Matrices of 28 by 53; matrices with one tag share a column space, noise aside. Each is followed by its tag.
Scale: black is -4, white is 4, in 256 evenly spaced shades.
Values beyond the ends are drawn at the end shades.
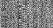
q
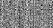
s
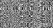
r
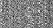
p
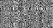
r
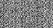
p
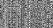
q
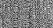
q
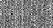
s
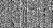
r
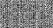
q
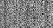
s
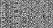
p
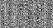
s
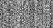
s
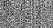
s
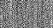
q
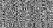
r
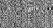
r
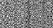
p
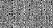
s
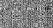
r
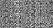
p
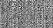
q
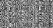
r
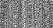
q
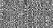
s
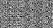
p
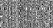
r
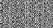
p
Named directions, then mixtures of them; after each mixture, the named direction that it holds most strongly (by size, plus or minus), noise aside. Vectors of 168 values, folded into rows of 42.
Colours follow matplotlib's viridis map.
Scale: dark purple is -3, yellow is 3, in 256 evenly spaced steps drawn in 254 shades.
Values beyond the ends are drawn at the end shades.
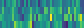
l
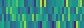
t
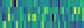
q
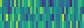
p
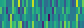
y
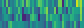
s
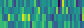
s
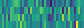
t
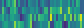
l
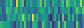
t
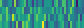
y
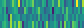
y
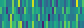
y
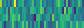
q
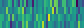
y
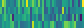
l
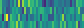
p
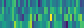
l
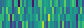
y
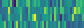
q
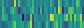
l
